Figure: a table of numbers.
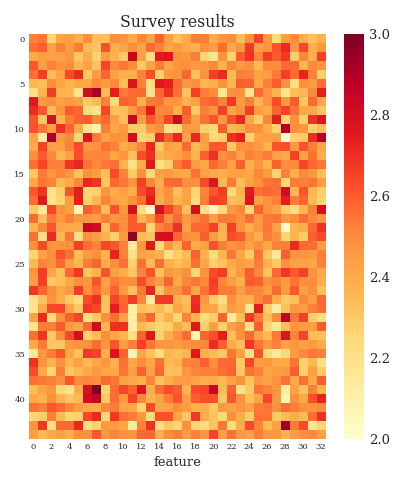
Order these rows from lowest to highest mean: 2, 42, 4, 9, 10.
10, 42, 2, 4, 9
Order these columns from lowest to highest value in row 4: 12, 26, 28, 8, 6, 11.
6, 11, 26, 12, 8, 28
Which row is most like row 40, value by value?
21
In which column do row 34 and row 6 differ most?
24
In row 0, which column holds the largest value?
25
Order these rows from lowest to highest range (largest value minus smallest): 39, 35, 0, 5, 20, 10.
20, 0, 5, 35, 10, 39
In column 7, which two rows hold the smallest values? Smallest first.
10, 8
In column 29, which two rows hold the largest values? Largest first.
23, 13
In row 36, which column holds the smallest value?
32
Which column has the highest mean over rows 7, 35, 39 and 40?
7
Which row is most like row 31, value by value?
43
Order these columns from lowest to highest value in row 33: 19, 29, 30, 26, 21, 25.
26, 25, 29, 19, 30, 21
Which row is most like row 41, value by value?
38
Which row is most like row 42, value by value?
29
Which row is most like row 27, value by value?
34
